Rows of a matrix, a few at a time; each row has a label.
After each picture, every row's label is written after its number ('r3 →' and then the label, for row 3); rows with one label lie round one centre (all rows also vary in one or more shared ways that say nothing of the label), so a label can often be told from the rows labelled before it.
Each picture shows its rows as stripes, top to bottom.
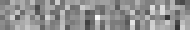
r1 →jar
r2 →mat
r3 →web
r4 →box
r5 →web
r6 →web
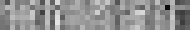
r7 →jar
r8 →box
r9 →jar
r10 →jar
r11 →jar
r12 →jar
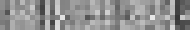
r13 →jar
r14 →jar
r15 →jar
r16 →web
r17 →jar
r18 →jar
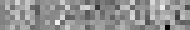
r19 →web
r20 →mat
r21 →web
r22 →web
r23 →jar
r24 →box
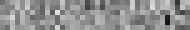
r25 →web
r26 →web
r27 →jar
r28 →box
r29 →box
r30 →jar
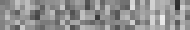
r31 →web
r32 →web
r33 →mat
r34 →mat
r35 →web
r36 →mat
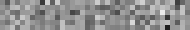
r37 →jar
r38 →web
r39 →mat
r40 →box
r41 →web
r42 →box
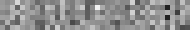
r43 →web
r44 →box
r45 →web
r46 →box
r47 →mat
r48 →jar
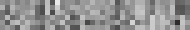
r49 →jar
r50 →jar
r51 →jar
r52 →mat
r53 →web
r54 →mat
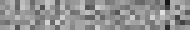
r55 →box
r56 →box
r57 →mat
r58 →web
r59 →jar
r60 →box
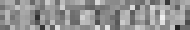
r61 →box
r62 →web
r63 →mat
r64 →mat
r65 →mat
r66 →jar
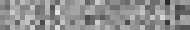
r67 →box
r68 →jar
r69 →jar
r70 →web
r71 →box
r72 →jar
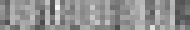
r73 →jar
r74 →jar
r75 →jar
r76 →jar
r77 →jar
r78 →mat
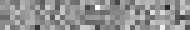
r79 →mat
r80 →box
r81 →web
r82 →jar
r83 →web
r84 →mat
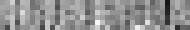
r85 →box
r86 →box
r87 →box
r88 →box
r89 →box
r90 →jar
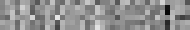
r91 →mat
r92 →box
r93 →box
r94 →jar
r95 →box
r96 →box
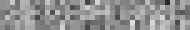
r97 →box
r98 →mat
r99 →jar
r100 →mat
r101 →web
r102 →web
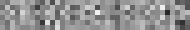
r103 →jar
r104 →mat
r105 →box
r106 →mat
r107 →jar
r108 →jar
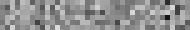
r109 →box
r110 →jar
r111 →web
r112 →box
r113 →mat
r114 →jar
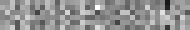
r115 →box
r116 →box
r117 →mat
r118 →web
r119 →mat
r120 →box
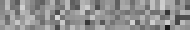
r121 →mat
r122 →mat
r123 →box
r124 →jar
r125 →web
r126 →box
